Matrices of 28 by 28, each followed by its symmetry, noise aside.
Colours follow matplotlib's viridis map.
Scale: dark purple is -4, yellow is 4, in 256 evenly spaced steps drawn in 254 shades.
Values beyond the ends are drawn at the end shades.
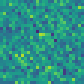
same after a half turn.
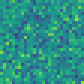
symmetric.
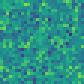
symmetric.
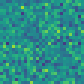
symmetric.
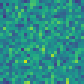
same after a half turn.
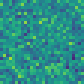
symmetric across the other diagonal.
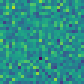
symmetric.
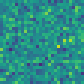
antisymmetric.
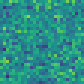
mirrored left to right.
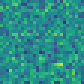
mirrored left to right.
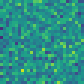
no symmetry.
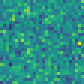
antisymmetric.
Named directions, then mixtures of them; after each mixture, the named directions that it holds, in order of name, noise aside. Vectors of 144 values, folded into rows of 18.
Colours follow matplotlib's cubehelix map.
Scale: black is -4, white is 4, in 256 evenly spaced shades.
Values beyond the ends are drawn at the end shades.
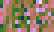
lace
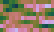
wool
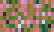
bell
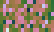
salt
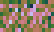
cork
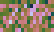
cork.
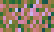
cork.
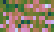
bell, wool.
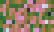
salt, wool.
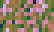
lace, salt.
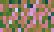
cork.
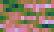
wool.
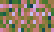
bell, cork.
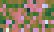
salt, wool.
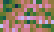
lace, wool.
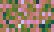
bell.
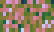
bell, salt.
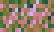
cork.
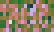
cork, salt.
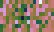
lace.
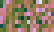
lace.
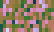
lace, salt.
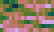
wool.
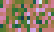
lace.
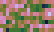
salt, wool.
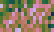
cork, wool.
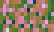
salt.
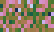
cork, salt.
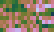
lace, wool.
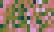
lace.
